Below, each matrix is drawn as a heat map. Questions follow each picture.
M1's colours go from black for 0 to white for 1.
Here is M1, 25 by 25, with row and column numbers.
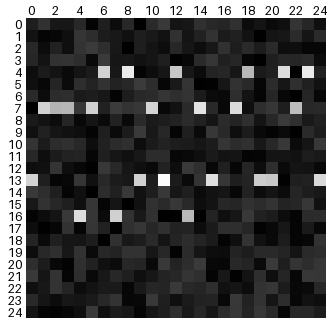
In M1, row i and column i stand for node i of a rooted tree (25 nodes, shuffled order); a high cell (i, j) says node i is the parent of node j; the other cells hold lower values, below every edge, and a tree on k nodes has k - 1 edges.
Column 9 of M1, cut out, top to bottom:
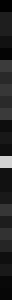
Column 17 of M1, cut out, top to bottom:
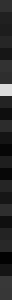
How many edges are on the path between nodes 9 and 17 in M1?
4
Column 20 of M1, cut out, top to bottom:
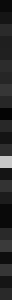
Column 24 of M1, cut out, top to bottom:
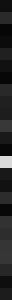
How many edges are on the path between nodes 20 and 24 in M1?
2
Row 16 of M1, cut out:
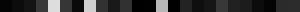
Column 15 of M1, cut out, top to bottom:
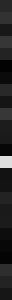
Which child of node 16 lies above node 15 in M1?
13
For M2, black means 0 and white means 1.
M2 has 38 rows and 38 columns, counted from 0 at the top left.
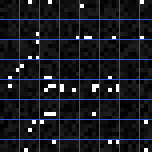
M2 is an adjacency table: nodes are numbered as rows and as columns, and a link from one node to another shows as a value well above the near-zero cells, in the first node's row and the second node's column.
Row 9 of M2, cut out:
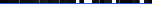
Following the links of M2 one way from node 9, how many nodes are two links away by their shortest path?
10
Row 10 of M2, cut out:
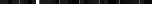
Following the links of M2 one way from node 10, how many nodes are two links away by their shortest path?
5
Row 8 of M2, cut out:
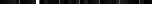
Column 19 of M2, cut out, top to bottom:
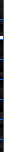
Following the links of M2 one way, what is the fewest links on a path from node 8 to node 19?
2
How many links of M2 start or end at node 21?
8
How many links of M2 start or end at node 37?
2
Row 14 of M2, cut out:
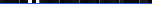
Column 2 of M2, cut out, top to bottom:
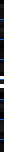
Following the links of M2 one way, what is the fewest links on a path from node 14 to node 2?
3
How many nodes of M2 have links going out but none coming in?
8
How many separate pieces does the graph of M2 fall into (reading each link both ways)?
10
